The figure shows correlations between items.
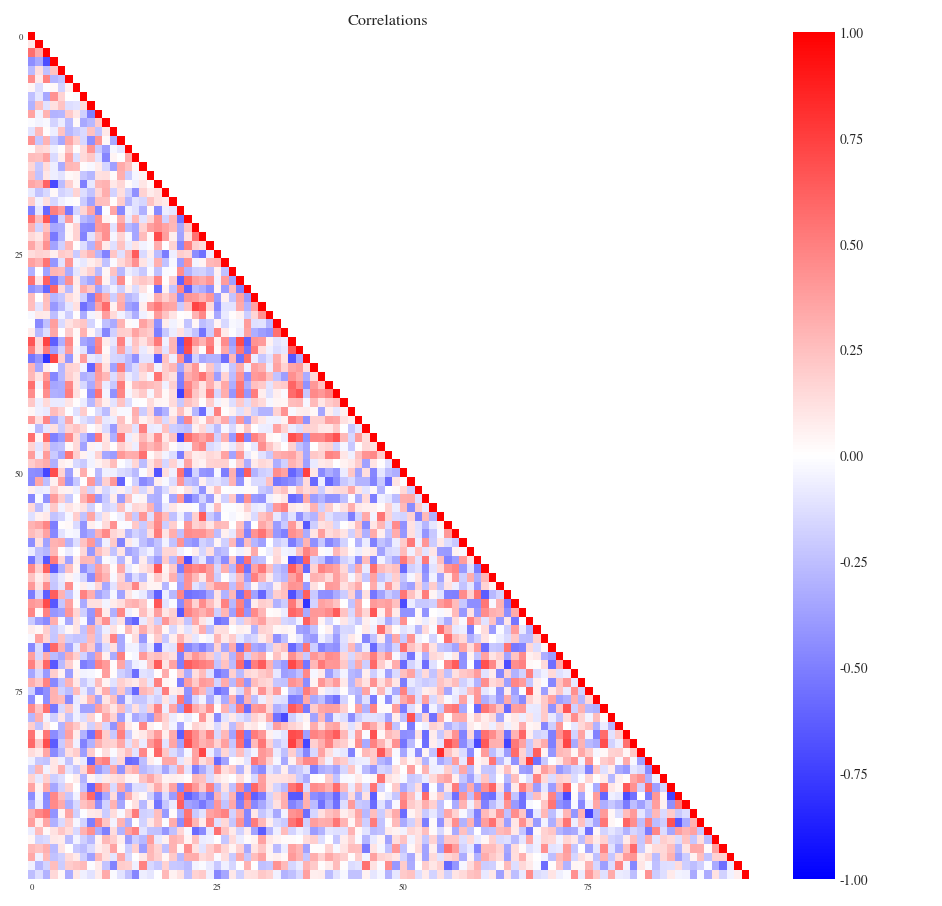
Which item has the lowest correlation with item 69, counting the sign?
95
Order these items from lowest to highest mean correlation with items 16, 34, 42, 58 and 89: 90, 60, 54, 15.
60, 15, 90, 54
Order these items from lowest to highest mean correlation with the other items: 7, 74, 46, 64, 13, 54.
64, 7, 13, 54, 74, 46
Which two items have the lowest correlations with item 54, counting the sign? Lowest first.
78, 51
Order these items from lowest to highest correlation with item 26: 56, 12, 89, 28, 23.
23, 12, 56, 28, 89
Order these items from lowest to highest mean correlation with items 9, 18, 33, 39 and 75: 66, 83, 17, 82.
17, 82, 66, 83
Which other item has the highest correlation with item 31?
22
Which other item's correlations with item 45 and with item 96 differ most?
48
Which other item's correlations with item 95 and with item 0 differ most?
81
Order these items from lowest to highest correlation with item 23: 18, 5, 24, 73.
5, 24, 73, 18
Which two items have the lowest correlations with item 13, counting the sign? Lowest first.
83, 67
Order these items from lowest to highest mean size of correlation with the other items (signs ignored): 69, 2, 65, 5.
69, 5, 65, 2
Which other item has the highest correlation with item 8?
87
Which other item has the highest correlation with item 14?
25
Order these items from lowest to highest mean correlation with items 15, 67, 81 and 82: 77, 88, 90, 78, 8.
88, 8, 78, 90, 77
